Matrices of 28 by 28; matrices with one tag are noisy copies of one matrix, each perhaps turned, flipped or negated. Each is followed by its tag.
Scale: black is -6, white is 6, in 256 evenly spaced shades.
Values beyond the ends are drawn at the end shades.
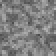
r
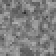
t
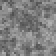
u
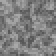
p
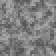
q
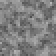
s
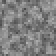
p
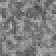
t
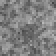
u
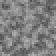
p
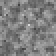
p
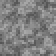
s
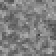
t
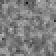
t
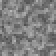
r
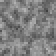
q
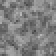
s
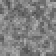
t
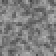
r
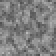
p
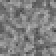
r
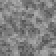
s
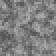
q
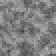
s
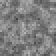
s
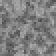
q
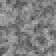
q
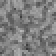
r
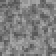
t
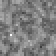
s
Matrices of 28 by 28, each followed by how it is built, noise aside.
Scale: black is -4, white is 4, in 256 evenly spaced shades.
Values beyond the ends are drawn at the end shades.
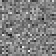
low rank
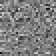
low rank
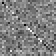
diagonal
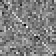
diagonal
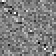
banded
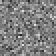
noise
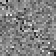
banded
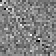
banded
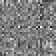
low rank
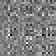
low rank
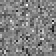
uneven columns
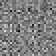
low rank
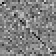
diagonal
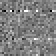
uneven rows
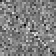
diagonal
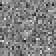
noise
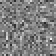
low rank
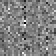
uneven columns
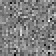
uneven columns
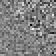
upper triangular
